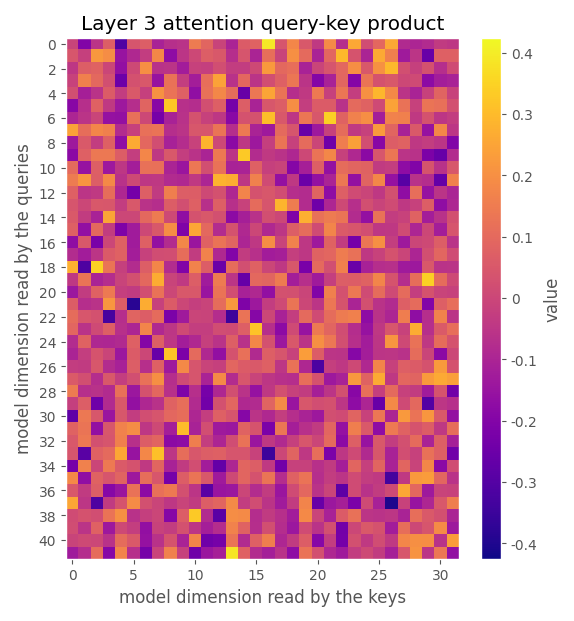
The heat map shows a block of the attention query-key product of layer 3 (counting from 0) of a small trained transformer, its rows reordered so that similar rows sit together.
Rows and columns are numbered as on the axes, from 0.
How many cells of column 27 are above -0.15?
39
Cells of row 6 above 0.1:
8
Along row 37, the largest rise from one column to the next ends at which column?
27
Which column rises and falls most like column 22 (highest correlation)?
11
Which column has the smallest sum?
20
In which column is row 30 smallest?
0
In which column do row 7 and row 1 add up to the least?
29
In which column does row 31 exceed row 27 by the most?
9
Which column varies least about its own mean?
24
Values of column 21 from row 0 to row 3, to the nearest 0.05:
0.2 0.1 0.05 -0.1
